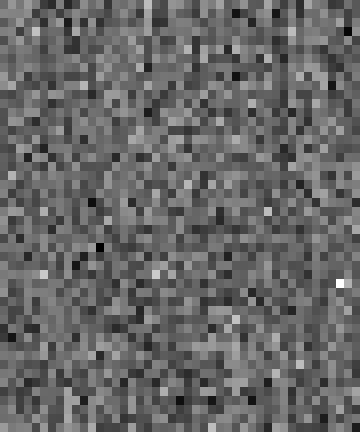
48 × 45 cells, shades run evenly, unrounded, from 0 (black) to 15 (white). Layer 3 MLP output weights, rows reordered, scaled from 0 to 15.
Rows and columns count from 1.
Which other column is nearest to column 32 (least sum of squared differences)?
11
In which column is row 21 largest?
24
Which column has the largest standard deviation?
19
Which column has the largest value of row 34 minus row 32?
15
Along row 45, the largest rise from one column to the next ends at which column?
12
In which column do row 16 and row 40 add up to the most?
30
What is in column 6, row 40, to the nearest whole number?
9
